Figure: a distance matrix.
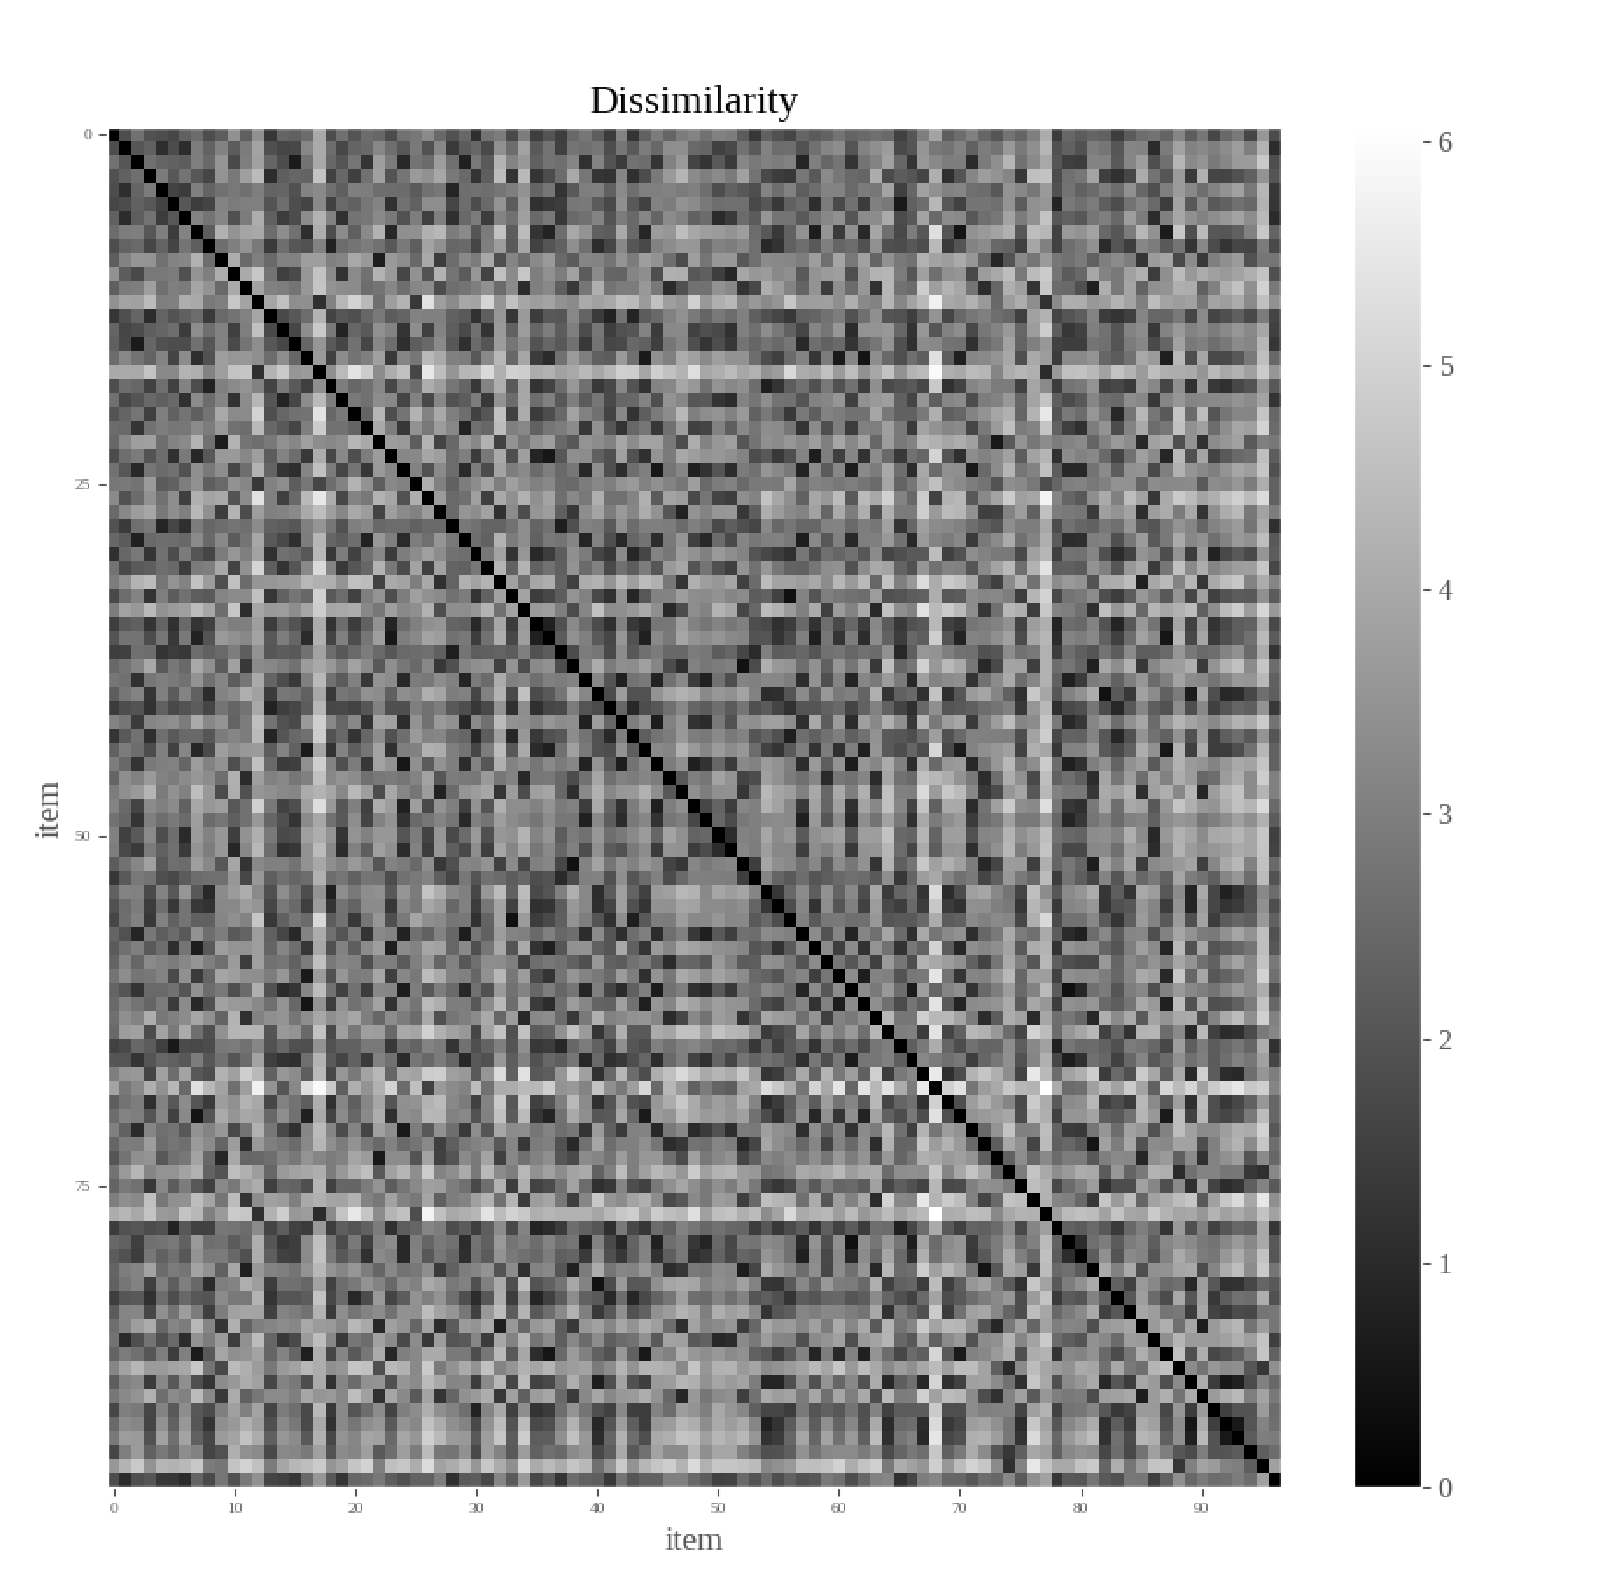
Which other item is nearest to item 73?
22
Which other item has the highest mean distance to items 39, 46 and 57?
95
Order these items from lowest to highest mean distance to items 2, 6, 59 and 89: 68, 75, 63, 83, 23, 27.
83, 75, 23, 63, 27, 68
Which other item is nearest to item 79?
61
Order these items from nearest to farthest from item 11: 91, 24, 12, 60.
24, 91, 60, 12
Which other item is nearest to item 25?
12
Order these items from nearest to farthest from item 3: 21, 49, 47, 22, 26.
21, 49, 26, 22, 47
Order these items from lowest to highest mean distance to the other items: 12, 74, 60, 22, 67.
60, 22, 67, 74, 12
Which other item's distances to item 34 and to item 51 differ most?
10
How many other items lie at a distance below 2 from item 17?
3
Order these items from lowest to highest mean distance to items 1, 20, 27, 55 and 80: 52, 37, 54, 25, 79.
37, 79, 52, 54, 25
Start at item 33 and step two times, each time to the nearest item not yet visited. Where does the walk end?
43
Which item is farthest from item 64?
68
